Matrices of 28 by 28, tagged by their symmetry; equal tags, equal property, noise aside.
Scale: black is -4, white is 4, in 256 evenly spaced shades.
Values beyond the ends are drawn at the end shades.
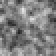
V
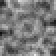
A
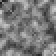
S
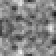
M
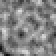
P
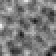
S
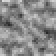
A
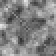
S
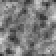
A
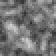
P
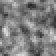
V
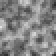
S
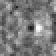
M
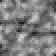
A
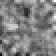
V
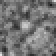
S
